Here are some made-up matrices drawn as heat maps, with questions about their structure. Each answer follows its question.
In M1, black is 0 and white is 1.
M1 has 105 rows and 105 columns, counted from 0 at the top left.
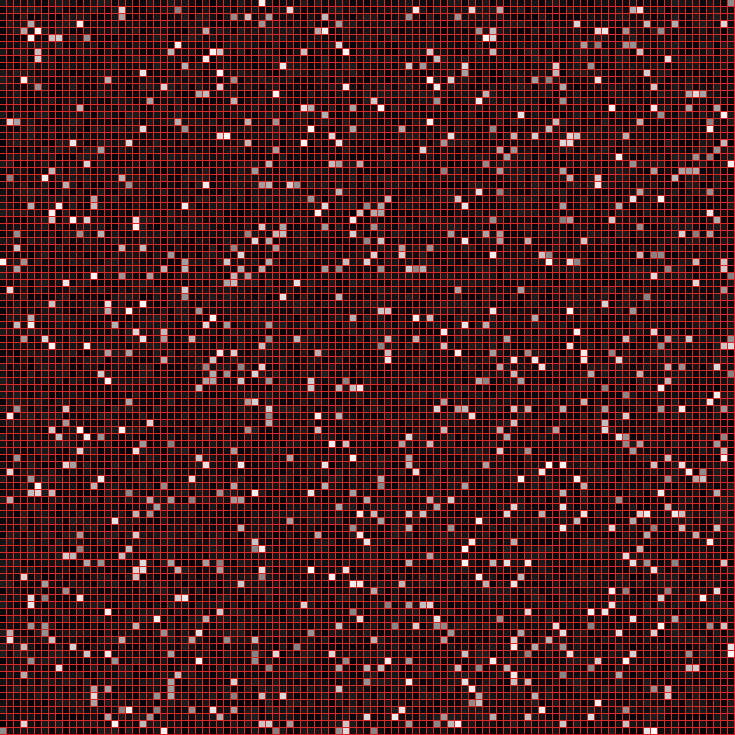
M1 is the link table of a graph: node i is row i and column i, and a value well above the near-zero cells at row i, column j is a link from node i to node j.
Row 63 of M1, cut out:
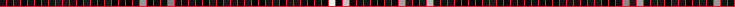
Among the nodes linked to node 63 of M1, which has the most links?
node 89
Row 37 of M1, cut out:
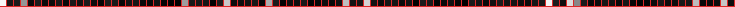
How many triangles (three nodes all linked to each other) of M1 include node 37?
6
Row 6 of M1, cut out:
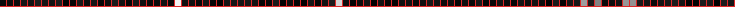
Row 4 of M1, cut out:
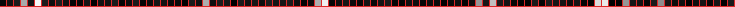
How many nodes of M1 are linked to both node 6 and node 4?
2
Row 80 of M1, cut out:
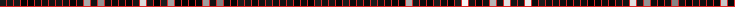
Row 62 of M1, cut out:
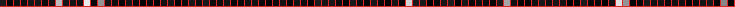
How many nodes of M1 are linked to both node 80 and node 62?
5
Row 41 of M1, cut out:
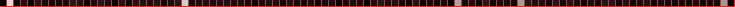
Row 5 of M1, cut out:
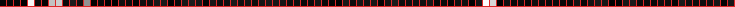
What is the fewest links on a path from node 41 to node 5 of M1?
4
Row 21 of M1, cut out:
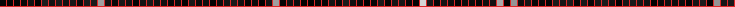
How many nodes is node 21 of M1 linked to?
6
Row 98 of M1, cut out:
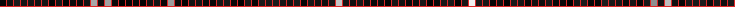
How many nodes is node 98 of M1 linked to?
7
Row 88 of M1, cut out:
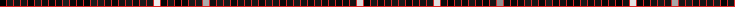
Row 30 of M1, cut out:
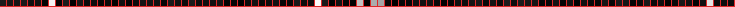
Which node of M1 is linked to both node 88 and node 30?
node 51
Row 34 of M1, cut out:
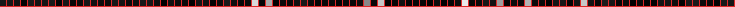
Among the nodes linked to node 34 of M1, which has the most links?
node 38
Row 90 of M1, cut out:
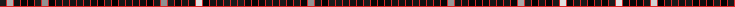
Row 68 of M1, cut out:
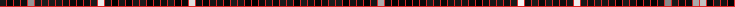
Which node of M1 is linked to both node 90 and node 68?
node 74
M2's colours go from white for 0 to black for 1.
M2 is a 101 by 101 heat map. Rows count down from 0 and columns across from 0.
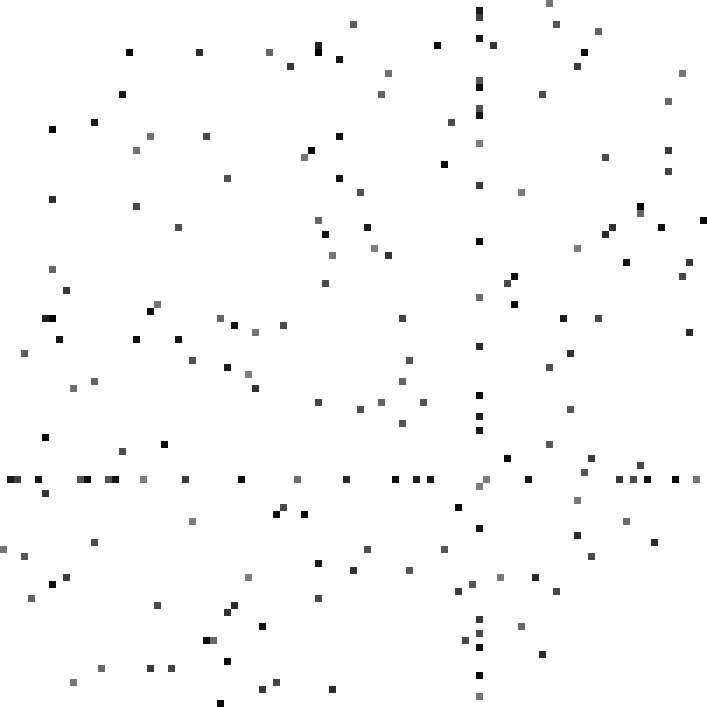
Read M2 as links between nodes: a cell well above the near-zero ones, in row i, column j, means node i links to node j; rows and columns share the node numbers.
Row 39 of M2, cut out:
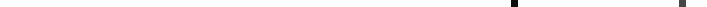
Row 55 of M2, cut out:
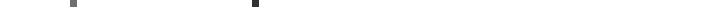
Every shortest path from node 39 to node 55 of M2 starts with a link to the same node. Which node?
node 97
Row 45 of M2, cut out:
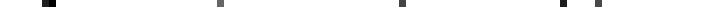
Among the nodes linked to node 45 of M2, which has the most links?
node 7
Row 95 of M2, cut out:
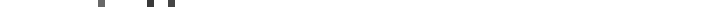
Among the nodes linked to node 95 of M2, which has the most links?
node 21
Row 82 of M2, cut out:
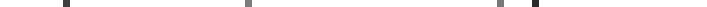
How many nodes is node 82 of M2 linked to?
4
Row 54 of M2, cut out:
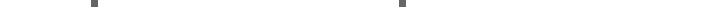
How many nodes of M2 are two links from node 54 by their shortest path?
4
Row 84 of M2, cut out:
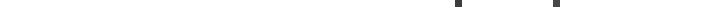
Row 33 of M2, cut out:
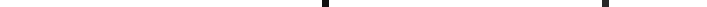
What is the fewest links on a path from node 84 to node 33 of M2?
5
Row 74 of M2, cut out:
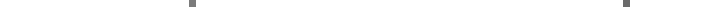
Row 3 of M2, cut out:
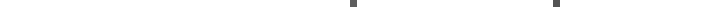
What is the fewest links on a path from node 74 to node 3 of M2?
6
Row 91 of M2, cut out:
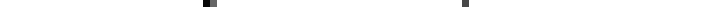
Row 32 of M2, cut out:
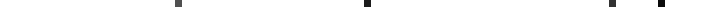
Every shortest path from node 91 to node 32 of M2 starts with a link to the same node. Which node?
node 29
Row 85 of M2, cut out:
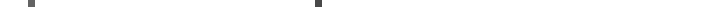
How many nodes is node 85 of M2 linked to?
2
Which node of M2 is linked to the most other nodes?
node 68
